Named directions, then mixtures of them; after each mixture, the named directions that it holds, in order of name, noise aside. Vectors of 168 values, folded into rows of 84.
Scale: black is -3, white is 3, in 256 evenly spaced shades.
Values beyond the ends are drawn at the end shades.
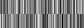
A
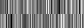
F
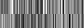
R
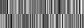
A, F.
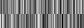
A.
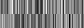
R.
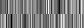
F.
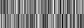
A.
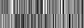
R.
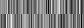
F.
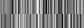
A, R.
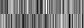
F, R.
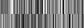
R.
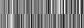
F, R.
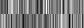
F, R.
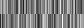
A.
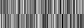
A.
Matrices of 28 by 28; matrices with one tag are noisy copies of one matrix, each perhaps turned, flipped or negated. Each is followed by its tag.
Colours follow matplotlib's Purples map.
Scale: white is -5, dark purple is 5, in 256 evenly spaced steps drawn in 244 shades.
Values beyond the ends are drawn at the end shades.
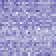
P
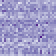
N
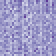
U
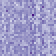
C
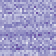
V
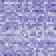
P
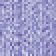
U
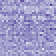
C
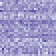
N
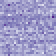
P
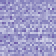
U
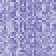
C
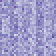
N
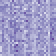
V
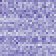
N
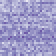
P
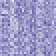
N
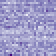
P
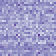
C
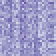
N
